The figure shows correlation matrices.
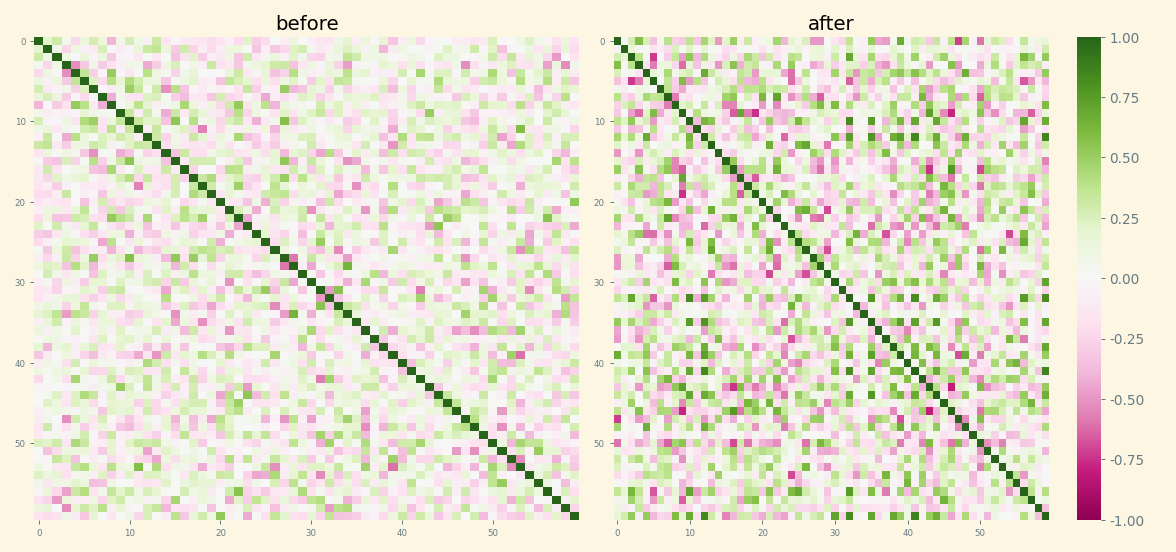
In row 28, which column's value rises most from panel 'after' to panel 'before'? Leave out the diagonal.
16
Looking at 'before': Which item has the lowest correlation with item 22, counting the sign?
23
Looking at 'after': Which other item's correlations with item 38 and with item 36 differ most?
12
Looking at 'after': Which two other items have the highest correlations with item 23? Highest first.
19, 47
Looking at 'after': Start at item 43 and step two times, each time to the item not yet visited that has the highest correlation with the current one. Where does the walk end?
17
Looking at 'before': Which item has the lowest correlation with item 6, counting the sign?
14
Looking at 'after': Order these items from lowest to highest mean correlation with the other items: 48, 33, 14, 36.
33, 36, 14, 48
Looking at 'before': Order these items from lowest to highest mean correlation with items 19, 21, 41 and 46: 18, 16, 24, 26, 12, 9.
24, 9, 12, 18, 26, 16
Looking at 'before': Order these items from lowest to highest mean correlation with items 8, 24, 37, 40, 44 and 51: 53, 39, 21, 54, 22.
54, 39, 21, 22, 53
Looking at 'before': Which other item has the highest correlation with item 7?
58
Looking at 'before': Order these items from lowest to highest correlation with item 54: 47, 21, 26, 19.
19, 47, 21, 26
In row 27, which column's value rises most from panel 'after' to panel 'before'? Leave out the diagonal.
15
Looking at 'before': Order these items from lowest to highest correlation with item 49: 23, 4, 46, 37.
37, 4, 46, 23
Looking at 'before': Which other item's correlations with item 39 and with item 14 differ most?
18
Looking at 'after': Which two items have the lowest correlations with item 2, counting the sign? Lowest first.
5, 9
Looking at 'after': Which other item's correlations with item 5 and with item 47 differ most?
7
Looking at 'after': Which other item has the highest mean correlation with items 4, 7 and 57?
42
